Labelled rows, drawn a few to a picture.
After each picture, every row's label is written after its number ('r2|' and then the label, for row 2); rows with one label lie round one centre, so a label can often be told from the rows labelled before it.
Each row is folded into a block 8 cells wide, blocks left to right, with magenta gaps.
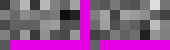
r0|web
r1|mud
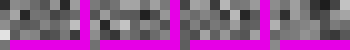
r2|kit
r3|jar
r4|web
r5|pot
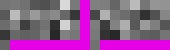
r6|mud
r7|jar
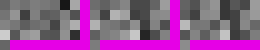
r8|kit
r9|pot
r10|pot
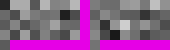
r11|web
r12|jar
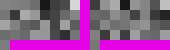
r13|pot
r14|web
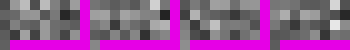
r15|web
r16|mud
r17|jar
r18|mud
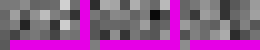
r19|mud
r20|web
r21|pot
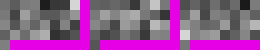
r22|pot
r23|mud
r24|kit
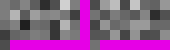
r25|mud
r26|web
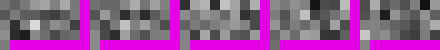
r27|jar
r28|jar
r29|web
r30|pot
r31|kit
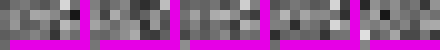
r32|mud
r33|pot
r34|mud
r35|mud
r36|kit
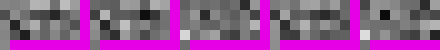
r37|jar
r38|jar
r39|kit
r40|jar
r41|kit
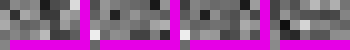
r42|pot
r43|kit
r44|kit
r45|jar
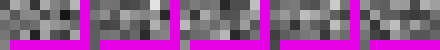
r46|web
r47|mud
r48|pot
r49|mud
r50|jar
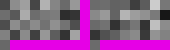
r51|web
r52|mud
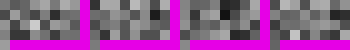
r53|jar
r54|web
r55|pot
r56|web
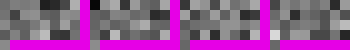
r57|pot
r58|web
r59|web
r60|kit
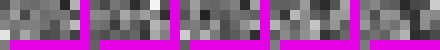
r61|kit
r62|mud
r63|kit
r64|pot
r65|pot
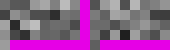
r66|jar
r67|web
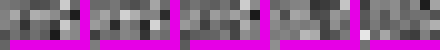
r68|mud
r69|mud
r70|mud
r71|pot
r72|kit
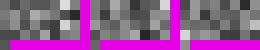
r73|mud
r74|pot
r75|kit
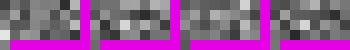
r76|kit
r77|jar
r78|mud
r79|jar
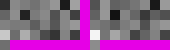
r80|kit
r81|kit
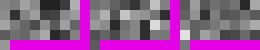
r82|pot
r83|mud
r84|kit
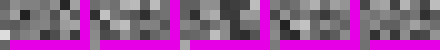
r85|kit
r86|jar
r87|pot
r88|jar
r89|web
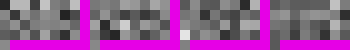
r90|web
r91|jar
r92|kit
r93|mud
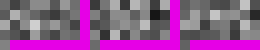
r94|jar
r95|web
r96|mud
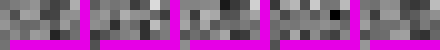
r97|pot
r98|mud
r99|pot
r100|web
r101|pot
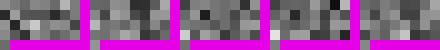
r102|jar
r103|pot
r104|kit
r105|kit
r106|pot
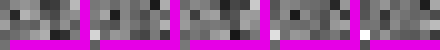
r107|pot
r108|kit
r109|pot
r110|kit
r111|kit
